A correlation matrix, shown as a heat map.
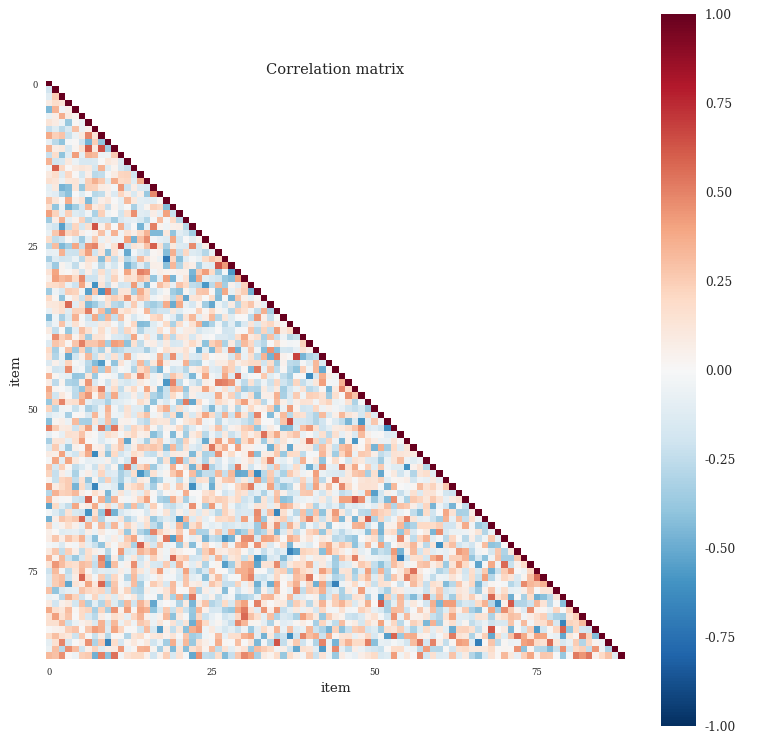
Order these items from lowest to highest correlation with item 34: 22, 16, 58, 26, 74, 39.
16, 22, 26, 74, 39, 58
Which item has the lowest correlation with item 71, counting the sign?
60
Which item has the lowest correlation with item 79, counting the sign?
83
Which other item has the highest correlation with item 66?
9
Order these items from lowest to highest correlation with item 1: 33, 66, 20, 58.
66, 33, 20, 58
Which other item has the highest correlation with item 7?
22
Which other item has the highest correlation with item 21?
49
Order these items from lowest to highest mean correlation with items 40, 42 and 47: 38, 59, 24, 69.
69, 24, 59, 38
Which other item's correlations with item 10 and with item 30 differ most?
6
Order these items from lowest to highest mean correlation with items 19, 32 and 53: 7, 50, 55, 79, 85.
79, 50, 55, 7, 85
